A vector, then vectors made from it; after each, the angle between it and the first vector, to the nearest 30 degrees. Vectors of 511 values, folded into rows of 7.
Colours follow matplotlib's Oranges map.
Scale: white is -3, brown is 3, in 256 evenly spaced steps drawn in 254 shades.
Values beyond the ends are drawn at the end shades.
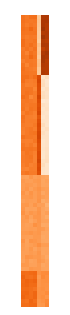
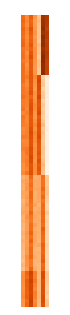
30 degrees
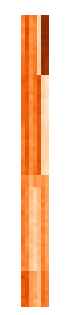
30 degrees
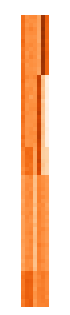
30 degrees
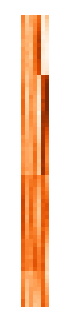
150 degrees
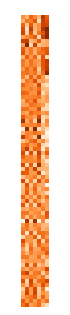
60 degrees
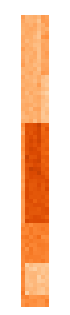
90 degrees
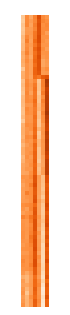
120 degrees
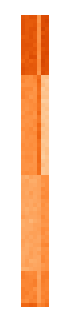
30 degrees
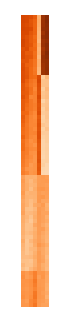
30 degrees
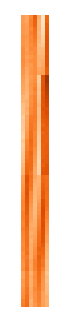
120 degrees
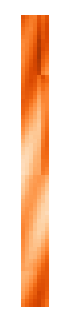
90 degrees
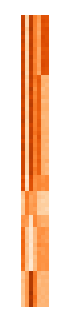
60 degrees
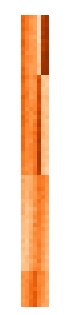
30 degrees
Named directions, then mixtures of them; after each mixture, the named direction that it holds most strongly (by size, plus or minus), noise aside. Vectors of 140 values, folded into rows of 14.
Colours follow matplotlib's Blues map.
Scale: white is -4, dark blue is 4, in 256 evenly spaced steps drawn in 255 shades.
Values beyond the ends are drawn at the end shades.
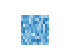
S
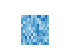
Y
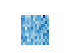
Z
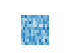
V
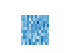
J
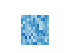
Y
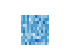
S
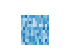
V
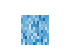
Y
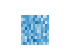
Z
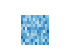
Z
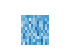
J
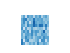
V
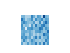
Z
